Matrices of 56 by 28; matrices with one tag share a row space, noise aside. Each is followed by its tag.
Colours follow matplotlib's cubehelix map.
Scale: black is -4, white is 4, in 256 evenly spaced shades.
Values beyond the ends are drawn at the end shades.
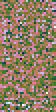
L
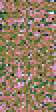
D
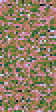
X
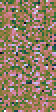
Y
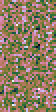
Y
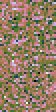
Y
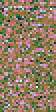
X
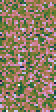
D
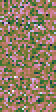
X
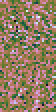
Y
